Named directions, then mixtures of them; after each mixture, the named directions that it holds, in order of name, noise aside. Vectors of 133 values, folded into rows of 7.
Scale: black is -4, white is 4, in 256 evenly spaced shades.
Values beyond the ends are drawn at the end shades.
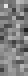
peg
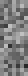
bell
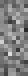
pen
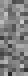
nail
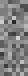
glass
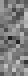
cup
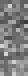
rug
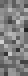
pen.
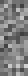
bell.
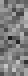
cup.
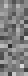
nail, peg, rug.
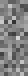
glass.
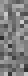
bell, nail.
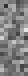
glass, peg.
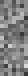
bell, cup.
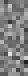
cup, pen.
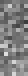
rug.
